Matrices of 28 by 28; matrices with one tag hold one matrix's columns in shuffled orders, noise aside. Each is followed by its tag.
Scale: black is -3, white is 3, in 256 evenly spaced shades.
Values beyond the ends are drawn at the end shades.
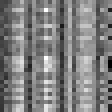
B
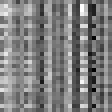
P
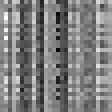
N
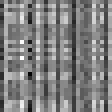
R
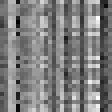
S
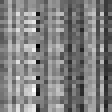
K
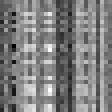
K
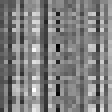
K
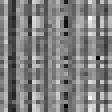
S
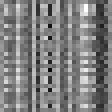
P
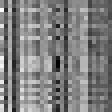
B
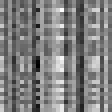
B
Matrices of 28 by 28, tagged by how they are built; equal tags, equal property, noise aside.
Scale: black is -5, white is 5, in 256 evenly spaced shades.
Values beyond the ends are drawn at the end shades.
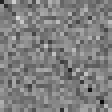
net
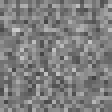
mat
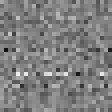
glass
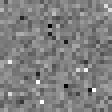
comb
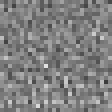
mat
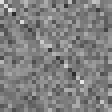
net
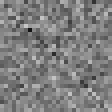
net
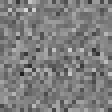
glass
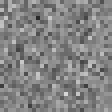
mat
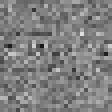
glass
